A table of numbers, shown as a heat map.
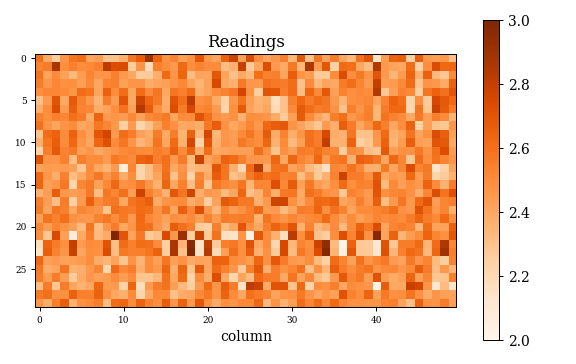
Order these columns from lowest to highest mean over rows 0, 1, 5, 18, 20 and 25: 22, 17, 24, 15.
22, 15, 24, 17
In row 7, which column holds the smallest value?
29
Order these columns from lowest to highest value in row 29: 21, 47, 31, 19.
21, 47, 31, 19
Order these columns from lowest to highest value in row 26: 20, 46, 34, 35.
34, 20, 35, 46
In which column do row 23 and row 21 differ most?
40
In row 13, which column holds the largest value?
26
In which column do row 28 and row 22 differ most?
36
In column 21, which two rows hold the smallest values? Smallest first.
23, 22
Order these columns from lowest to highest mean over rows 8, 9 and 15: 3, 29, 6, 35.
35, 6, 3, 29
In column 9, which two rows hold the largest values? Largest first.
21, 1
